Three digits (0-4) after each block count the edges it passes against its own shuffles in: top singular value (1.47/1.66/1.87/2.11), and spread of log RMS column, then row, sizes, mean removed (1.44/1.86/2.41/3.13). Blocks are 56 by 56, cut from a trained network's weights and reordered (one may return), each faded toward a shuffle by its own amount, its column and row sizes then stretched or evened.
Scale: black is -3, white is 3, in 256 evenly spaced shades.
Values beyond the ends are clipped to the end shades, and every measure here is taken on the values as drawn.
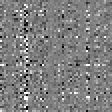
1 4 2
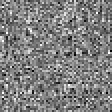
2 1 1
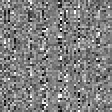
3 4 0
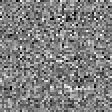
3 1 2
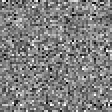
0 1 2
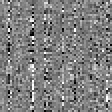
2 4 0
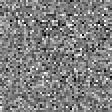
0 0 2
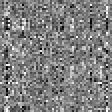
3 3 1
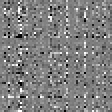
1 4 3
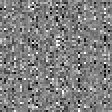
1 4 1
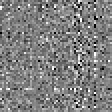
1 3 2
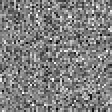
2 0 0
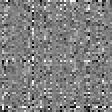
3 4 1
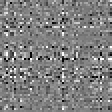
4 3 4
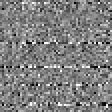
2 0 3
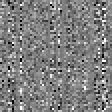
2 4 0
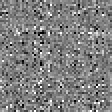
0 3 2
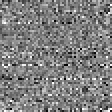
2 0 3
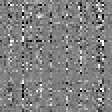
1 4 2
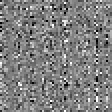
1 4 1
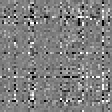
4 4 3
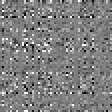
2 4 4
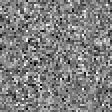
1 1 0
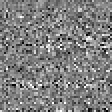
1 2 3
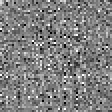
0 3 1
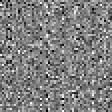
2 3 0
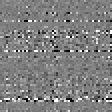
2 2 4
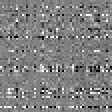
3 3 4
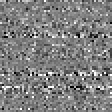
0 0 4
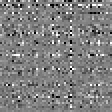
1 3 4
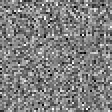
1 0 1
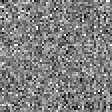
1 0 1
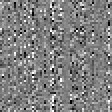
0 4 0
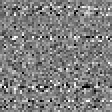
2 1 3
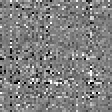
0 3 3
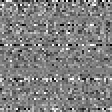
1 0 4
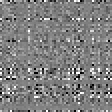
4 3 4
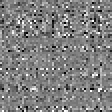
0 3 4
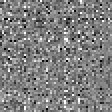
0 3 2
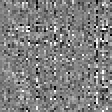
2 4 2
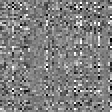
3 4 2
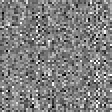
3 3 1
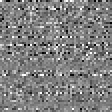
0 0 4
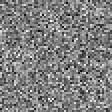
2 0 0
